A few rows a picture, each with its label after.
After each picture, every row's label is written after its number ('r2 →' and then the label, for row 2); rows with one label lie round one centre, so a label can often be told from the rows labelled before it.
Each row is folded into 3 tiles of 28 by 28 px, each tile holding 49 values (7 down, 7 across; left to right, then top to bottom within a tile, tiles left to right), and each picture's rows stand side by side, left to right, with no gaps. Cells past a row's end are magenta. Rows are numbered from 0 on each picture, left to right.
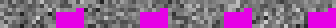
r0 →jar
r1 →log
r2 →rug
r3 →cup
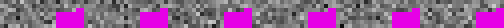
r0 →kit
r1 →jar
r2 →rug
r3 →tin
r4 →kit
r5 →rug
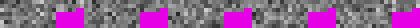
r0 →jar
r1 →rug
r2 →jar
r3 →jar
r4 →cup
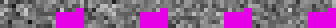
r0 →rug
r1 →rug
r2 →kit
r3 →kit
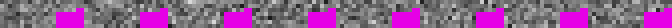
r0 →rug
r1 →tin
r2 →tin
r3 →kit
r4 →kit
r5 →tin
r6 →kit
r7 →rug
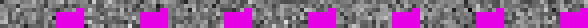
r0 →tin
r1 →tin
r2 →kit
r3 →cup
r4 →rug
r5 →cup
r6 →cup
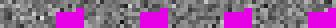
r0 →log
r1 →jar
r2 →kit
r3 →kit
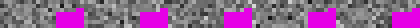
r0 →cup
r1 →log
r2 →jar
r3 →kit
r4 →jar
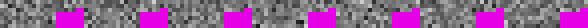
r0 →kit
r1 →cup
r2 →cup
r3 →kit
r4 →tin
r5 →tin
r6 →jar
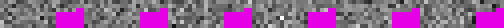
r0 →jar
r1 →rug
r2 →kit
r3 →cup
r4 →rug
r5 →cup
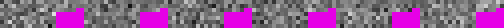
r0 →log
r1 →kit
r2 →tin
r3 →cup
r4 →cup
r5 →log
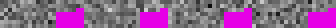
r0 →tin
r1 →rug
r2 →jar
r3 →log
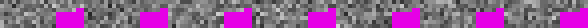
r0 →jar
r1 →log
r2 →log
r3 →rug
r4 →jar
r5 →tin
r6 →tin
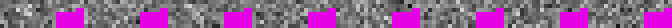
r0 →rug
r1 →log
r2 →rug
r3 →log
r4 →tin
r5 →log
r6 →kit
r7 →rug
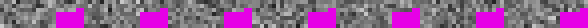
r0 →jar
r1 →log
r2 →tin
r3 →kit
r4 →rug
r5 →jar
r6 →tin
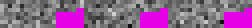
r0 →kit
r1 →rug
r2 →cup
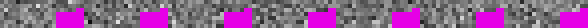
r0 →rug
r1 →jar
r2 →tin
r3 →kit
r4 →kit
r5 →cup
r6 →log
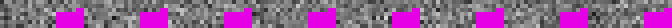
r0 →log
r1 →tin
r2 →jar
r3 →rug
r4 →cup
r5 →cup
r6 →cup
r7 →rug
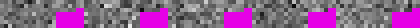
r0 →kit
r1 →tin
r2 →rug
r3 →jar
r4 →tin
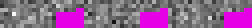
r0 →cup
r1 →log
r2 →cup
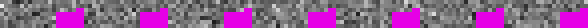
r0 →rug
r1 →cup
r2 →kit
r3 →rug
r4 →tin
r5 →cup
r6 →kit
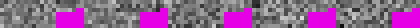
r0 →jar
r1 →tin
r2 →log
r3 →cup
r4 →cup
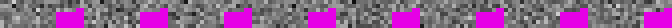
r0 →jar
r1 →log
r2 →log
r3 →jar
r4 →jar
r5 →tin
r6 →log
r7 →rug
